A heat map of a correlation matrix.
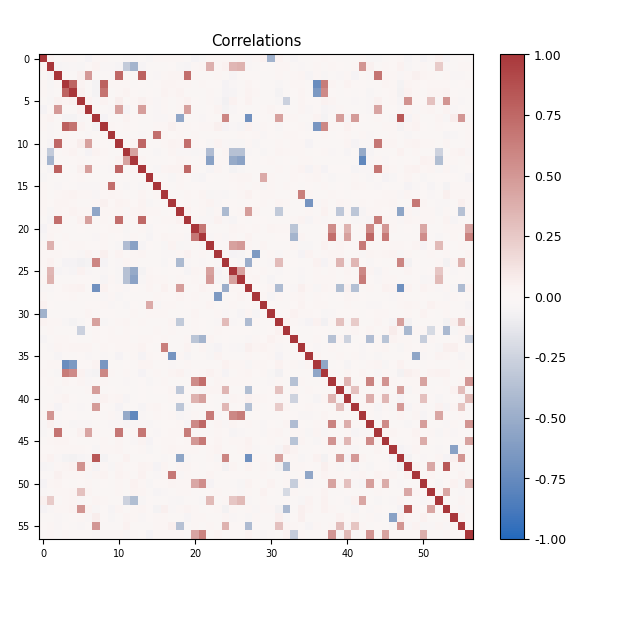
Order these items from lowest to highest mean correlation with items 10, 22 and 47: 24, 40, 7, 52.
40, 52, 24, 7
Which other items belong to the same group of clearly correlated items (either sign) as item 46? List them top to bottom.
54
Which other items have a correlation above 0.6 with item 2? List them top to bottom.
10, 13, 19, 44
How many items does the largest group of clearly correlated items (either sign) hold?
9
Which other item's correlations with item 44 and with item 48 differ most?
53
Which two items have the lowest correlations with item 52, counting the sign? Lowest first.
12, 11
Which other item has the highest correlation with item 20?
21
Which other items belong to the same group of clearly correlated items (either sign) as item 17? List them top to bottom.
35, 49
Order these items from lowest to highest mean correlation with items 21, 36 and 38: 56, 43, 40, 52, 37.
37, 52, 40, 56, 43
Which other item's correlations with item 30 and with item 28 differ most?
23
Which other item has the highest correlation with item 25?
42
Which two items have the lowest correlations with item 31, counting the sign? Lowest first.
27, 18
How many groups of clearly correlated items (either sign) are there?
13
